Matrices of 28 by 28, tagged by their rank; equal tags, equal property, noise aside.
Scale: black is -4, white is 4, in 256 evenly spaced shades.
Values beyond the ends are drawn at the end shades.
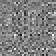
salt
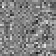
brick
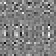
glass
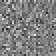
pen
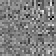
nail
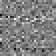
nail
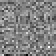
glass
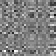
glass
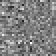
brick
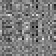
glass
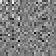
nail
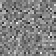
pen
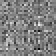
glass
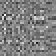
salt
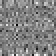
salt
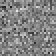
brick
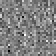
brick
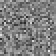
brick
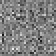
brick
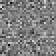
brick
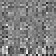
glass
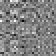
glass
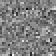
brick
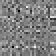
salt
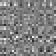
glass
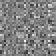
salt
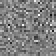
nail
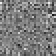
pen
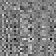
glass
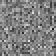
pen
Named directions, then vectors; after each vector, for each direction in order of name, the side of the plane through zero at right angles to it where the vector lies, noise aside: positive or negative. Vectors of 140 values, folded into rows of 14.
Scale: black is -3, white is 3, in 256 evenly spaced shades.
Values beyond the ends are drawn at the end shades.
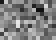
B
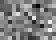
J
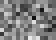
positive, negative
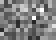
negative, positive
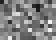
positive, positive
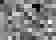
positive, positive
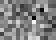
positive, negative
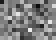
positive, positive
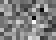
positive, negative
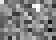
negative, negative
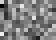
negative, positive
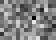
positive, negative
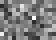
negative, positive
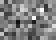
negative, positive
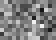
positive, negative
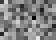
positive, negative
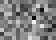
positive, negative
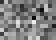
positive, negative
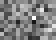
negative, positive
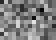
positive, negative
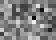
positive, negative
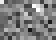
negative, negative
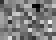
positive, positive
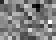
positive, positive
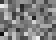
positive, negative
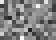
negative, negative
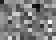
positive, positive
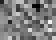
positive, positive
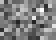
negative, positive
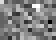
negative, negative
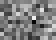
negative, positive
